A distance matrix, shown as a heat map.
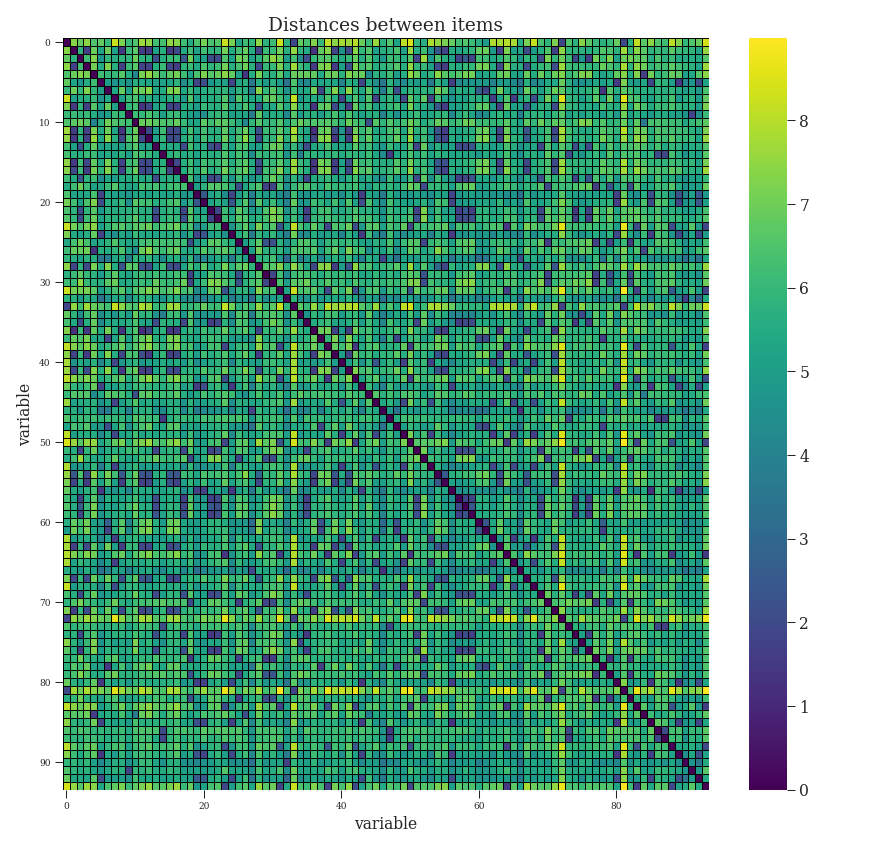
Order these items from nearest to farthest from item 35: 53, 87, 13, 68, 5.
13, 5, 53, 68, 87
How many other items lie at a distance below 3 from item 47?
4
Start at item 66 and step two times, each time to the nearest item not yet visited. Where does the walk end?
27
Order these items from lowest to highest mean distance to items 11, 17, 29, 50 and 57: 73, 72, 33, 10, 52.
52, 73, 10, 33, 72
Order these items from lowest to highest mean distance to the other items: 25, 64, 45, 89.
89, 45, 25, 64
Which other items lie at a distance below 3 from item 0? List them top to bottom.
33, 72, 81
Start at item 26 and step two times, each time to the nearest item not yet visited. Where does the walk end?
84
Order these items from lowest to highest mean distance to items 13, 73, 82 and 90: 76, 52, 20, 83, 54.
52, 76, 20, 54, 83
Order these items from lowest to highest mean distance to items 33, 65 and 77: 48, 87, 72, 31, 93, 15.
48, 72, 87, 15, 31, 93
